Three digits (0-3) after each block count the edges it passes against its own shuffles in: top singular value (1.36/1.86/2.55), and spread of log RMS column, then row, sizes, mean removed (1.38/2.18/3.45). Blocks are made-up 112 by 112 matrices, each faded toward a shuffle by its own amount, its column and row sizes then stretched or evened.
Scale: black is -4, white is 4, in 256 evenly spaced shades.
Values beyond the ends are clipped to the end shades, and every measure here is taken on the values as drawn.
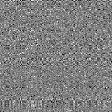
3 1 2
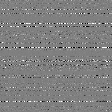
3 0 3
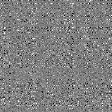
1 2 3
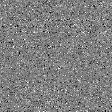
0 0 2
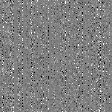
0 3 0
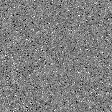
0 0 0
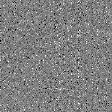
1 2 0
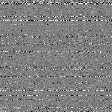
3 0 3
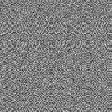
3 0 2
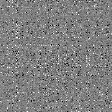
0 2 2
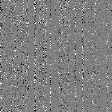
1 3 1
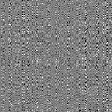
3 3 1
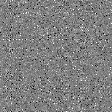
2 1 1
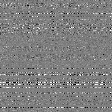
2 1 3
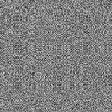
3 0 2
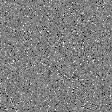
1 1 0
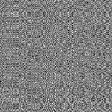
3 2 1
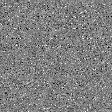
0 0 2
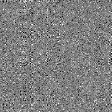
2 2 1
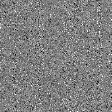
0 2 0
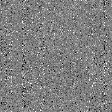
0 2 0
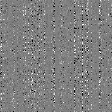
2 3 1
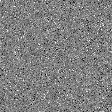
0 1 0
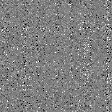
0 2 1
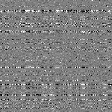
3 1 3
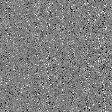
0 2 0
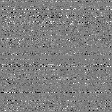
1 1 3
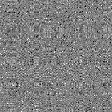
3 0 1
